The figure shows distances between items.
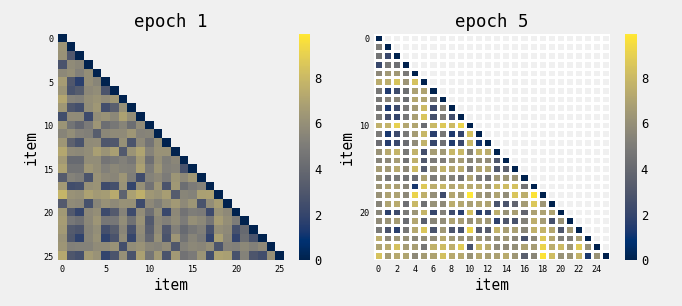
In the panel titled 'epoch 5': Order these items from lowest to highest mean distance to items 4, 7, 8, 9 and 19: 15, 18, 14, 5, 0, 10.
0, 14, 18, 15, 5, 10
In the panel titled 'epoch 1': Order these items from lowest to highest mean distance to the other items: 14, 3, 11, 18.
14, 3, 11, 18
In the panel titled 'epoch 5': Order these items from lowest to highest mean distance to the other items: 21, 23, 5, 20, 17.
20, 21, 23, 5, 17
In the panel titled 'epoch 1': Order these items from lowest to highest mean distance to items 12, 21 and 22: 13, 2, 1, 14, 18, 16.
2, 1, 14, 16, 13, 18
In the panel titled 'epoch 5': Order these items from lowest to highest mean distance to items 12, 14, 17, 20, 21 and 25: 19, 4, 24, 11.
11, 4, 19, 24
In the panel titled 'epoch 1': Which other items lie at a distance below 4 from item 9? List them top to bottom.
0, 3, 16, 19
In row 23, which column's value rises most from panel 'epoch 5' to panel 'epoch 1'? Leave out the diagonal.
16
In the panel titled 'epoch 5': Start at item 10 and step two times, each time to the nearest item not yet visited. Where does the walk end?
5
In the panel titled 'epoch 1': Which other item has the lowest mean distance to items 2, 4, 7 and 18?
24
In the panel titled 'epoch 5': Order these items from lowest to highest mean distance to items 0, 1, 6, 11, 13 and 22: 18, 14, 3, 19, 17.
3, 14, 19, 18, 17
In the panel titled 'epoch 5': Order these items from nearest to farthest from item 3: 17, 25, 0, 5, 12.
0, 12, 17, 5, 25
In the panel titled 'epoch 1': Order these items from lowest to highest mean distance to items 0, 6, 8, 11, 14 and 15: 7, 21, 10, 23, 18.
23, 10, 21, 7, 18
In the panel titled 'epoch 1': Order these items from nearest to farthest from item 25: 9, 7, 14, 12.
12, 14, 7, 9
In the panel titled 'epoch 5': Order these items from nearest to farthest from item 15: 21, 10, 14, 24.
21, 14, 10, 24
